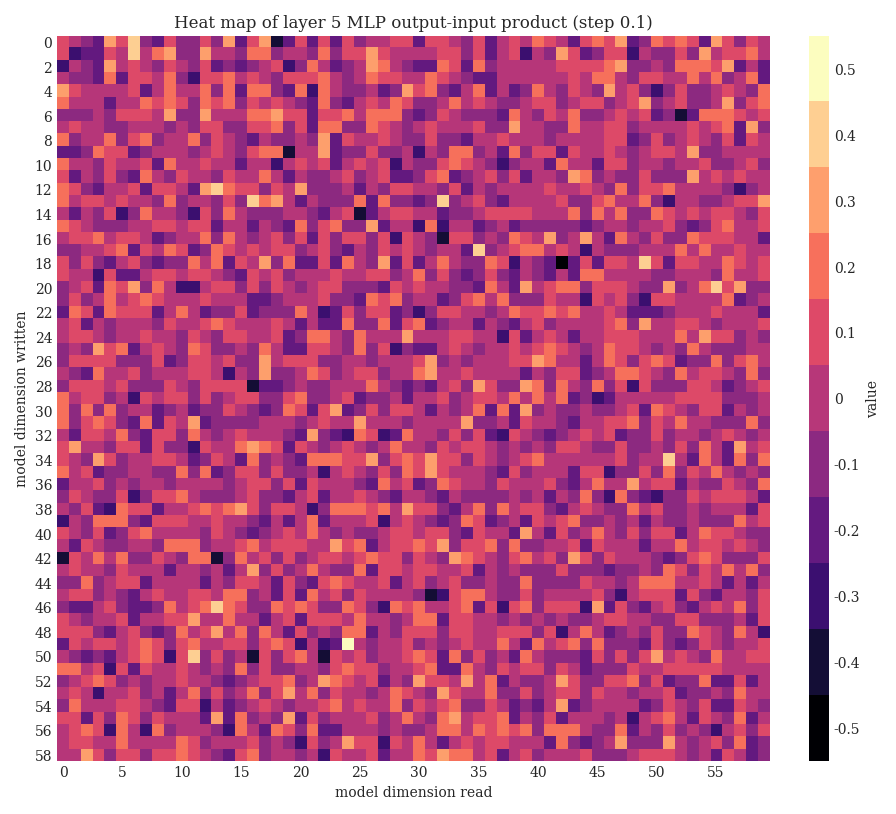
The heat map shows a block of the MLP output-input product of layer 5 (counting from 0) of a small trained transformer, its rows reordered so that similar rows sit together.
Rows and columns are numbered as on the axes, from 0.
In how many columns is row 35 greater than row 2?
19
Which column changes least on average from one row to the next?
36
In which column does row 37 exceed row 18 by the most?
42
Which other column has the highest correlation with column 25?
11
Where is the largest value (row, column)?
49, 24
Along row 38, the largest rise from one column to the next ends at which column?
5
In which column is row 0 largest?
6
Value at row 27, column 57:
-0.1
